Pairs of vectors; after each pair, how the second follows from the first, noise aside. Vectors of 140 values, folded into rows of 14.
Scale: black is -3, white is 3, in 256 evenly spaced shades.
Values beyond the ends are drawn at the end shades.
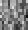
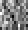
reversed, negated.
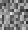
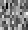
shuffled.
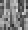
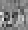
wrapped around, partly zeroed.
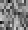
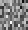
shuffled.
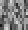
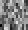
copied.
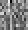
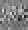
reversed, negated, partly zeroed.
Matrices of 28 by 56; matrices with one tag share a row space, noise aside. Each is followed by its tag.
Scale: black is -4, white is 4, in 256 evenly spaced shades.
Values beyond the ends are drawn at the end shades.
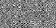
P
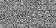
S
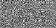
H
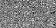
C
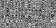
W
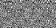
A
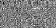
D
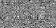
H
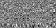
C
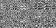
S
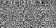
H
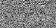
H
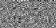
P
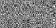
C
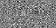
P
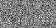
A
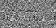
W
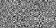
P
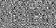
P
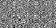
P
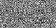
H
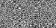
P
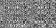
S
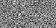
P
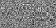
C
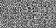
D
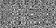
P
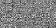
A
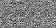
A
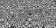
W
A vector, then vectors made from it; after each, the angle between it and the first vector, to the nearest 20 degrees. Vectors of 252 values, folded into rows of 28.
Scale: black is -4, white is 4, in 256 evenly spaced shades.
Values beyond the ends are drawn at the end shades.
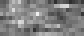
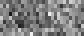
120 degrees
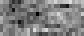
160 degrees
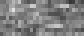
40 degrees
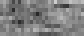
160 degrees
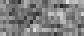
140 degrees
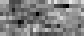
160 degrees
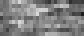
40 degrees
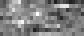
20 degrees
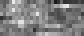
20 degrees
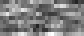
60 degrees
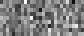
100 degrees
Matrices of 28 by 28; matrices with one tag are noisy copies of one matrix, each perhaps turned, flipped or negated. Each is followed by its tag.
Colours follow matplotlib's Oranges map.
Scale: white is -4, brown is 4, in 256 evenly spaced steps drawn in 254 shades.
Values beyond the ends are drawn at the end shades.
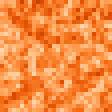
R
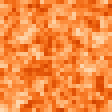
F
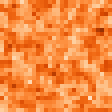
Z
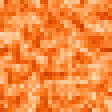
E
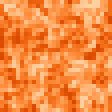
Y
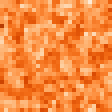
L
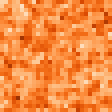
F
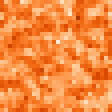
E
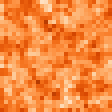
Z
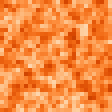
R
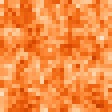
Y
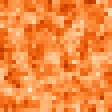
L
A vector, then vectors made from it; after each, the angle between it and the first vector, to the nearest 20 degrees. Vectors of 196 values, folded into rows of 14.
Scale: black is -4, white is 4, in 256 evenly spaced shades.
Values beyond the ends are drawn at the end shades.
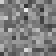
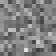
40 degrees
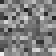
140 degrees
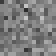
160 degrees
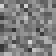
120 degrees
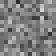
120 degrees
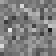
60 degrees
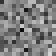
140 degrees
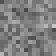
120 degrees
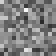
20 degrees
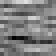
80 degrees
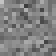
60 degrees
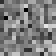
140 degrees
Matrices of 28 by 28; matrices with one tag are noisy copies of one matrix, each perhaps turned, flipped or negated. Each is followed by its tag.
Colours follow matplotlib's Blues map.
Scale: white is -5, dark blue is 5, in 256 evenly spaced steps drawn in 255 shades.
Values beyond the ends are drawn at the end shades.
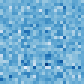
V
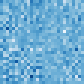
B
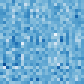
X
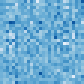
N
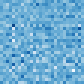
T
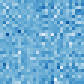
B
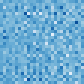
T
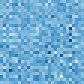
T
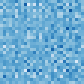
T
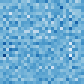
T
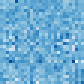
N
